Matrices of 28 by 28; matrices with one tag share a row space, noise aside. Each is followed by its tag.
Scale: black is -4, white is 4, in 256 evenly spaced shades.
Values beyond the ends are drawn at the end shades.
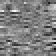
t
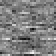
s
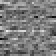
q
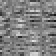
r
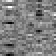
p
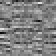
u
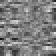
t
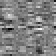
p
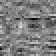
r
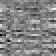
r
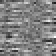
t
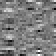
p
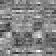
u
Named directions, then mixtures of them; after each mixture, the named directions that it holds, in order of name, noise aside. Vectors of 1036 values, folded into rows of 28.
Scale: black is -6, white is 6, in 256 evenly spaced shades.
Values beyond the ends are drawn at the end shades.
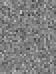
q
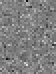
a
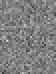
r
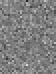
a, q, r.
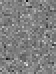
a.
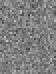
q, r.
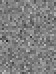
r.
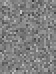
q.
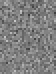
q, r.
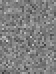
r.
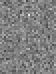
a, q.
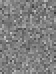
a, q, r.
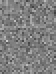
a, q, r.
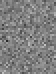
r.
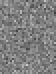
a, q, r.
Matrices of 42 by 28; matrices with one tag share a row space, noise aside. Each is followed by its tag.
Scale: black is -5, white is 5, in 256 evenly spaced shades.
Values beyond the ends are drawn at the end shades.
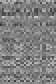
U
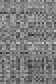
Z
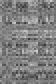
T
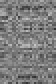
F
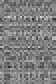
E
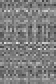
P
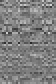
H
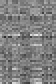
H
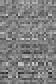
F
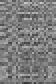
F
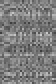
E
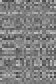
U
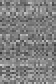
Z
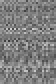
P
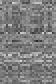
H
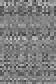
P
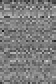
E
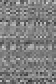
Z
